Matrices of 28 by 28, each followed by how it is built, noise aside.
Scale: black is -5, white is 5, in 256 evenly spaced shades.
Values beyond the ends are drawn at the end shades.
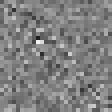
banded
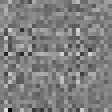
low rank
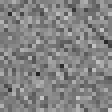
Toeplitz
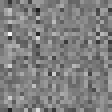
low rank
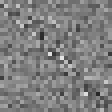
banded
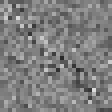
banded
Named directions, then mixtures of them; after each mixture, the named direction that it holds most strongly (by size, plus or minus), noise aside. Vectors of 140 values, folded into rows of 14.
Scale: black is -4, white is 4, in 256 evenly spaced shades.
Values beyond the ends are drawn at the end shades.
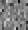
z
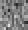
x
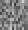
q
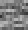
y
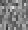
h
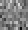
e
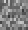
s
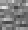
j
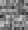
y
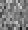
e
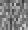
q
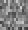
s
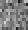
z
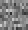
y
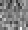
e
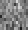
e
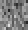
x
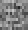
y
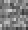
s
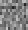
h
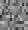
s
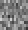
s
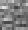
j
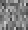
h
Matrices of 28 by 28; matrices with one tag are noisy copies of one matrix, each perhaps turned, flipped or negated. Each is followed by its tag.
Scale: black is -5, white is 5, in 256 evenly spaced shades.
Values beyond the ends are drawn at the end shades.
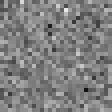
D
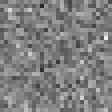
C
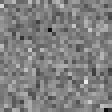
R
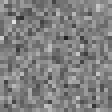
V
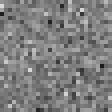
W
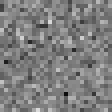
W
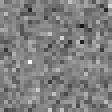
R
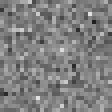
V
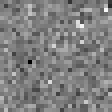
R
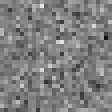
C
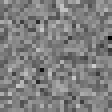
W
